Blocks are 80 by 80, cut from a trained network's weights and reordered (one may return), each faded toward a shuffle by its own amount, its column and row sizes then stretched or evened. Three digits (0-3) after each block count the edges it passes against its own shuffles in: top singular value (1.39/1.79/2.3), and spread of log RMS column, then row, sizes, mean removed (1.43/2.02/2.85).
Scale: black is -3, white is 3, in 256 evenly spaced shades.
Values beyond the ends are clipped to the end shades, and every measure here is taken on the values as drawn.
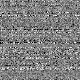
1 0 3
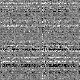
3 2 3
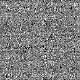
0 2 1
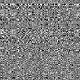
3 2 2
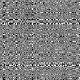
3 1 3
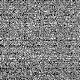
1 1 2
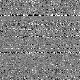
2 0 3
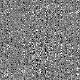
0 3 1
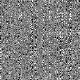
1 3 0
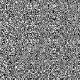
2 2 0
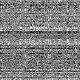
3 3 2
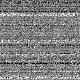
3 0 3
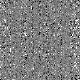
0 3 1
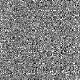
1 1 2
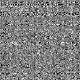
1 0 3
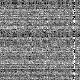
3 2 1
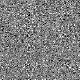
0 1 2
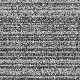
3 0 0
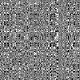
3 3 2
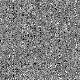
0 2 0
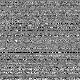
2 0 3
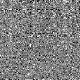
2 1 2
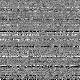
3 1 3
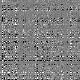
2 3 3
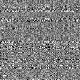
2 0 3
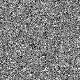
0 1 0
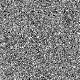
0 0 1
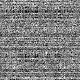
3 2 1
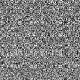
2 0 2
